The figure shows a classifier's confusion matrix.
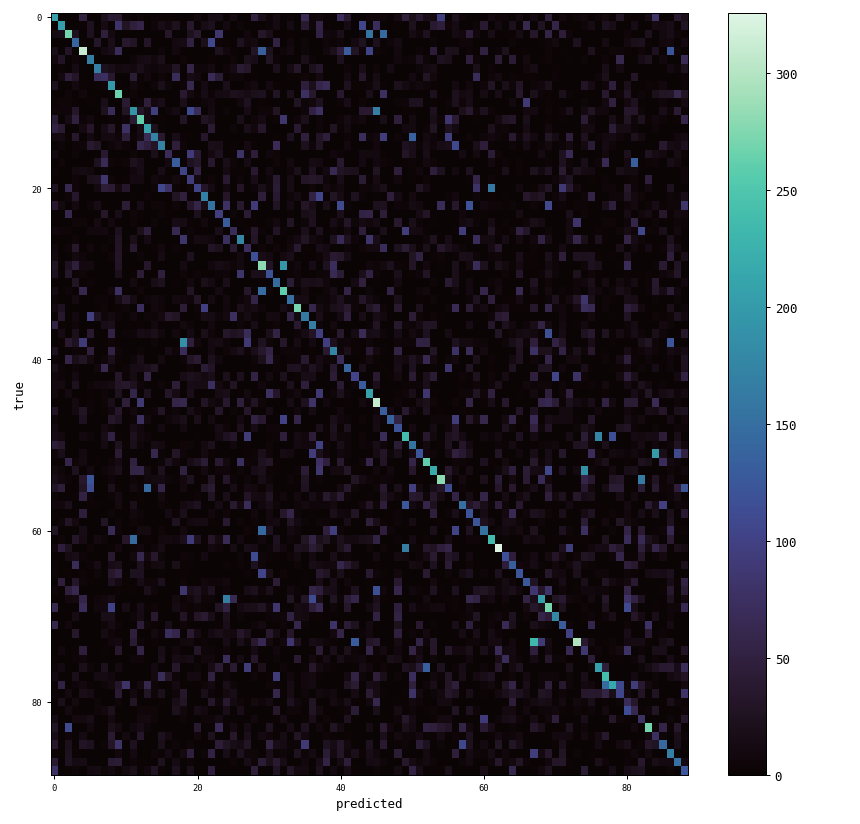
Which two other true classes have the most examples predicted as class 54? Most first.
0, 22
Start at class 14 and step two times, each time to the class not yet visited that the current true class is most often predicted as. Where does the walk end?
37
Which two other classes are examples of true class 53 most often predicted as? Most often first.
74, 69
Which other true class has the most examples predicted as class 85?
57
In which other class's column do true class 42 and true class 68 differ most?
24
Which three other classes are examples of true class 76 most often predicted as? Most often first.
52, 27, 88
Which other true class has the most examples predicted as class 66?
10
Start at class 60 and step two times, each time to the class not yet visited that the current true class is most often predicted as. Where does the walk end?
32
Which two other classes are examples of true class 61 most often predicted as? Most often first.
11, 19
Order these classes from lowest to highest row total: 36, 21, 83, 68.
36, 21, 83, 68
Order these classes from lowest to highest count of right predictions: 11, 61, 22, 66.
66, 22, 11, 61
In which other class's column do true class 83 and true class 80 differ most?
2
